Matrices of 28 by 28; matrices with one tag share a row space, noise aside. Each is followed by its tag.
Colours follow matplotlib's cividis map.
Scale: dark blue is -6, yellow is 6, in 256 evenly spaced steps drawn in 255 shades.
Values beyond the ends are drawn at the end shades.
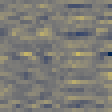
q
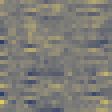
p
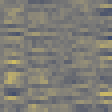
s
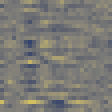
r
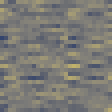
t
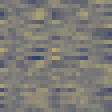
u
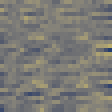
u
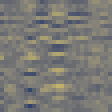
r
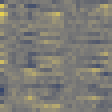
p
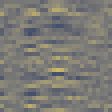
r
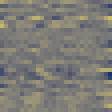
u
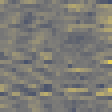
q
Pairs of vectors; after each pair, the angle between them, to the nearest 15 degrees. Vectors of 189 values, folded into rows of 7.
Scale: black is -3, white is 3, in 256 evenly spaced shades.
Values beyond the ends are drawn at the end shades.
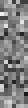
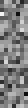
45 degrees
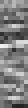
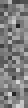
105 degrees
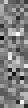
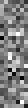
15 degrees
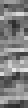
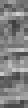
15 degrees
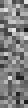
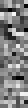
60 degrees
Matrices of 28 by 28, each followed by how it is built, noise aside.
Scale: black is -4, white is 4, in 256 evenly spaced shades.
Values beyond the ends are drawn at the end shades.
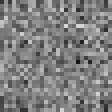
blocks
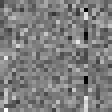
uneven columns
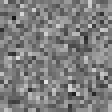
noise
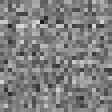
low rank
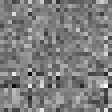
low rank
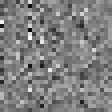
uneven columns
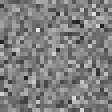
noise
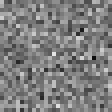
noise
